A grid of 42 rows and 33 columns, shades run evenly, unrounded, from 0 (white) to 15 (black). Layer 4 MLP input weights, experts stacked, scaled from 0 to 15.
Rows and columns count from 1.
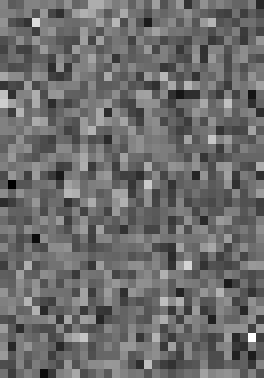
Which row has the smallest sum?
1
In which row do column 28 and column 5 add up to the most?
27
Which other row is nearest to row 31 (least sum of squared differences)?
4
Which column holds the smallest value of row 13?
3
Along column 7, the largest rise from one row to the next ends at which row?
12
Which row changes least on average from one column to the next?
29
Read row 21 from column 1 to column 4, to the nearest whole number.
10 15 10 10
